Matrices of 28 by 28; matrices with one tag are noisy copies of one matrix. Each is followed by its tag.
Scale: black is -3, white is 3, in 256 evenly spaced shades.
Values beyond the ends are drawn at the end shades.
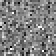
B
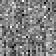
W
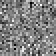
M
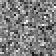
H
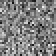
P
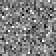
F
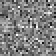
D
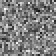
F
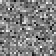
H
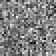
W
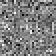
D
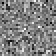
M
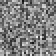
W
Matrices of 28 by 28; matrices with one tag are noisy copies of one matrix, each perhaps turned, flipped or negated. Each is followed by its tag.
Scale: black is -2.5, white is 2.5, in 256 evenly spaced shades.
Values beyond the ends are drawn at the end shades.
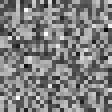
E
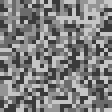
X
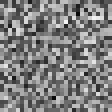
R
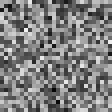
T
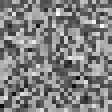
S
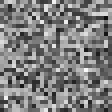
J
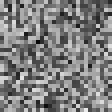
X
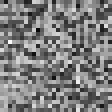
X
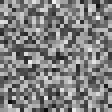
R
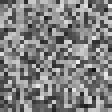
J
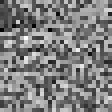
X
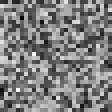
S
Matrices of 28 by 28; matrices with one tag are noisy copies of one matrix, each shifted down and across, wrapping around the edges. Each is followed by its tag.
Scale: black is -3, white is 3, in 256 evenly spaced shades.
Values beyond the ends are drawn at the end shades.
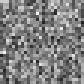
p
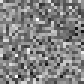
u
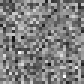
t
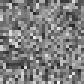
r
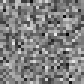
u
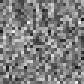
p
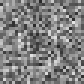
u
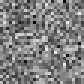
u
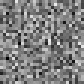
t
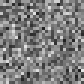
u
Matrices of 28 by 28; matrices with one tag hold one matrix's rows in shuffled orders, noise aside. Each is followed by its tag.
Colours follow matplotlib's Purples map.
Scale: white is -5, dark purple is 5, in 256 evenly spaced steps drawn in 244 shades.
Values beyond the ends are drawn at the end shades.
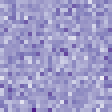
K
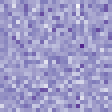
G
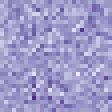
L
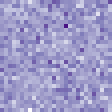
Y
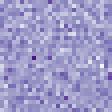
K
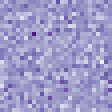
K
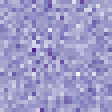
L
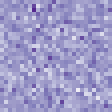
L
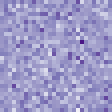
G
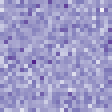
K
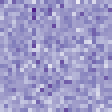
L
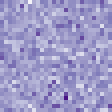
Y
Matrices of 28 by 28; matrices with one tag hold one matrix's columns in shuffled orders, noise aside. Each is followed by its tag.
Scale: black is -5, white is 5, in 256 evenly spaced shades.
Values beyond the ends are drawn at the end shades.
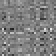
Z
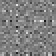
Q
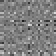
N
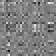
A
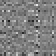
Q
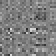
Z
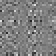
Q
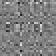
A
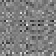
N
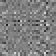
N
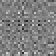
N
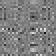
Z
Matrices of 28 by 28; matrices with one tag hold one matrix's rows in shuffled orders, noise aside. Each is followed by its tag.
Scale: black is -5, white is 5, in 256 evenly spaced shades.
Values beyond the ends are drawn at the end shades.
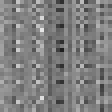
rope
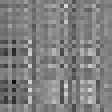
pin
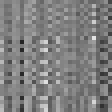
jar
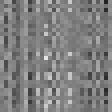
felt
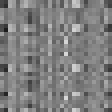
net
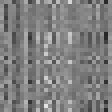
felt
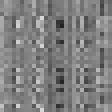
rope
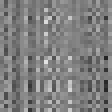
felt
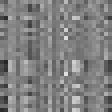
net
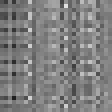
pin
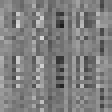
rope
